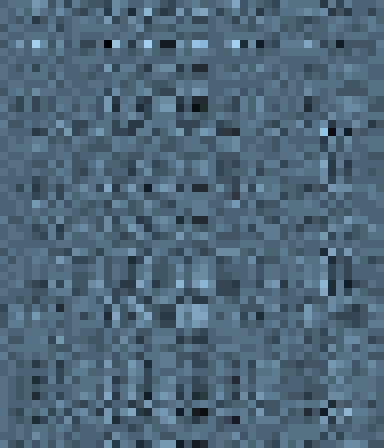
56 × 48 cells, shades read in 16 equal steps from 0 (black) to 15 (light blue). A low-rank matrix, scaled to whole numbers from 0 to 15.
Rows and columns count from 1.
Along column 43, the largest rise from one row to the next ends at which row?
7
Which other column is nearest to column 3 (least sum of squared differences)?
40
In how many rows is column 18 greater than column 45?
23
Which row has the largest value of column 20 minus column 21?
6
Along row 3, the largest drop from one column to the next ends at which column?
15
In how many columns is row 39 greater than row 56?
26
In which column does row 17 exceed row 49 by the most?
41
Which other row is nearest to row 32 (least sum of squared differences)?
18
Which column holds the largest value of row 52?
44
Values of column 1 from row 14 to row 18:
9 7 9 8 7
